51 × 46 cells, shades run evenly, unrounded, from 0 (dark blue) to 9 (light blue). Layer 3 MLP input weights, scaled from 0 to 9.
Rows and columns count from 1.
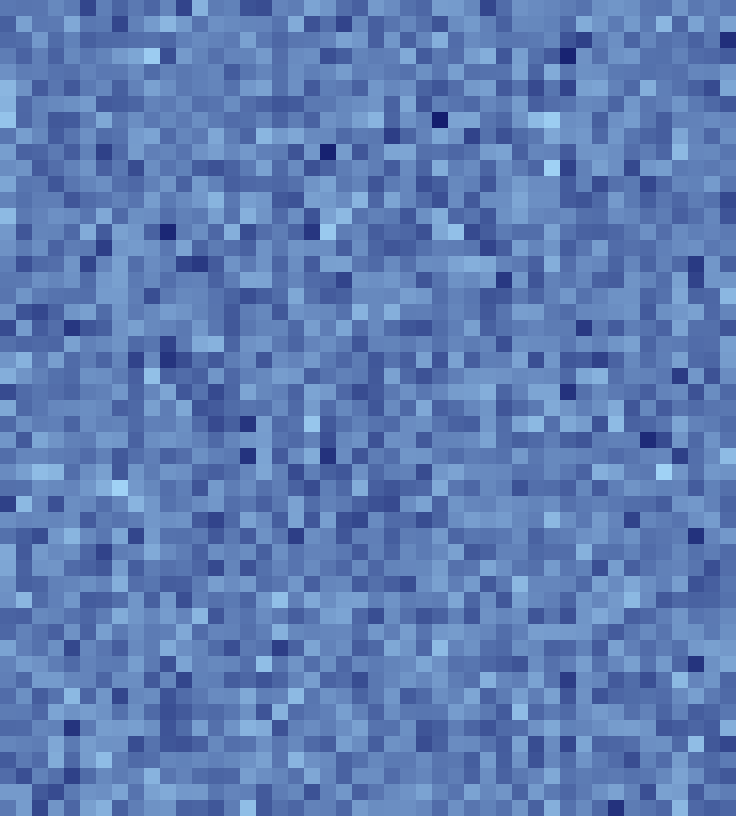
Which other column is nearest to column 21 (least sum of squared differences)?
29
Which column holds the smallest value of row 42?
44
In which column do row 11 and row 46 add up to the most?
35
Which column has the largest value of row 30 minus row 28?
42
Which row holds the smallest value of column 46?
3
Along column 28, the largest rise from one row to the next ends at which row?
9
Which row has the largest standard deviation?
15
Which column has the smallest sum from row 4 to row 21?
36
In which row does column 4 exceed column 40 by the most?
48
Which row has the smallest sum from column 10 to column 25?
43
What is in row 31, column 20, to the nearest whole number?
2
